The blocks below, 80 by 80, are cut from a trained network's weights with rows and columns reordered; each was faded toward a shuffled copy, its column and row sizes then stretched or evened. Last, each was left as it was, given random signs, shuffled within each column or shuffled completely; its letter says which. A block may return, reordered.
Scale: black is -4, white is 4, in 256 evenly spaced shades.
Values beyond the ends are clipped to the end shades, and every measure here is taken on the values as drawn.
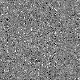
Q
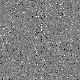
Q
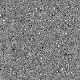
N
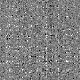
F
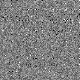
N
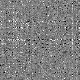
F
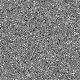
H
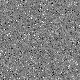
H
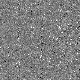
Q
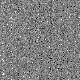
Q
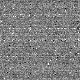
F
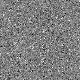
Q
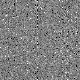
Q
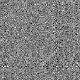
F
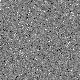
H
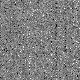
Q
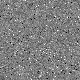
H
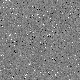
H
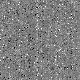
Q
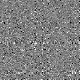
F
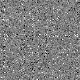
N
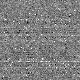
F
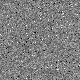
H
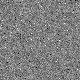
H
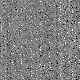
Q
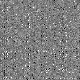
F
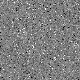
Q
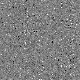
Q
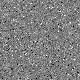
H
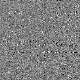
N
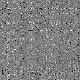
F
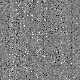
Q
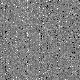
Q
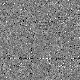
F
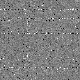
N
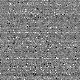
F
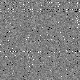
F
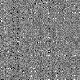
F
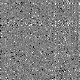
F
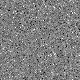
H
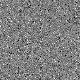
Q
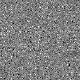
F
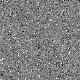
Q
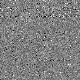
N
